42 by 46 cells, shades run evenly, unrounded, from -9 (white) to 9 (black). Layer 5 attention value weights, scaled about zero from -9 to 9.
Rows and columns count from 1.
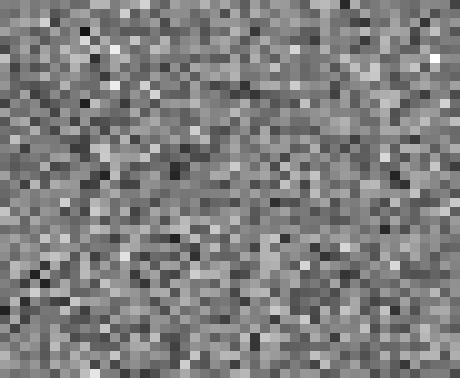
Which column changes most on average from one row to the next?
10
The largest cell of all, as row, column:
4, 9
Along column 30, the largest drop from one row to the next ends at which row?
6
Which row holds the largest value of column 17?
8
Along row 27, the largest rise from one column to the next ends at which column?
29
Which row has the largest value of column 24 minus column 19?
41
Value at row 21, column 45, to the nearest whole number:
2
